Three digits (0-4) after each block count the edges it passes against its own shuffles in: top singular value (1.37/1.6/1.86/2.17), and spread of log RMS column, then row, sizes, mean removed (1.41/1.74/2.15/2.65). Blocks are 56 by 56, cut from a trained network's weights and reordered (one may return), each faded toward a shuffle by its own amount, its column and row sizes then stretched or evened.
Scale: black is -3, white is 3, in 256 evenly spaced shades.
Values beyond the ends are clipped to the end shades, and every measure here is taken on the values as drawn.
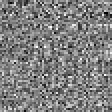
3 0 3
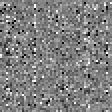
0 2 1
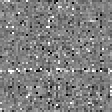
1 2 2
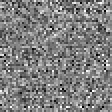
2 0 3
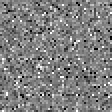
0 0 2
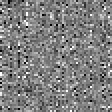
0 4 1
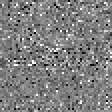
0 1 3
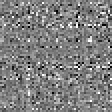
3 3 4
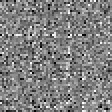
1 2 3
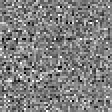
0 1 3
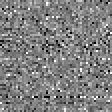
1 0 2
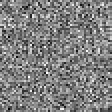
3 0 0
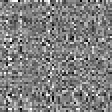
3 3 2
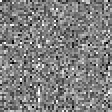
1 3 1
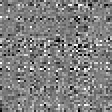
2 4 4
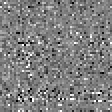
0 2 3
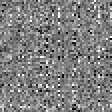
1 4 2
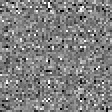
2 1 3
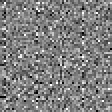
3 2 1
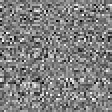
3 0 4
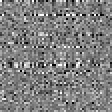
4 2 4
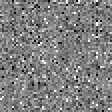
0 2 0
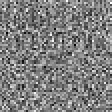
3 1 0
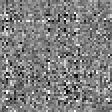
2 3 3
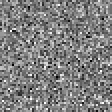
0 0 0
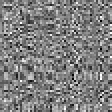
4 4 0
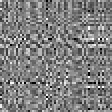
4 3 2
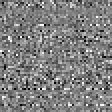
0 0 4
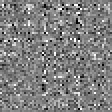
0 3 4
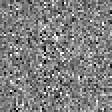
1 3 0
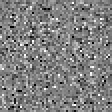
0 1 2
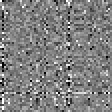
3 3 1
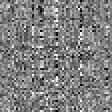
4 4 1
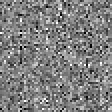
1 3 1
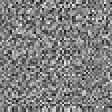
4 1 1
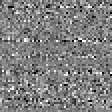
0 1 4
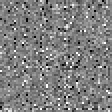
1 2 0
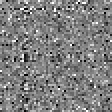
2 1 2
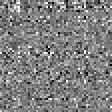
0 2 4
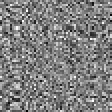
4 3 1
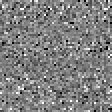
0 0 2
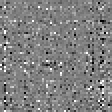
0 3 3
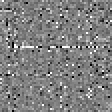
2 2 2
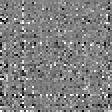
3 3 4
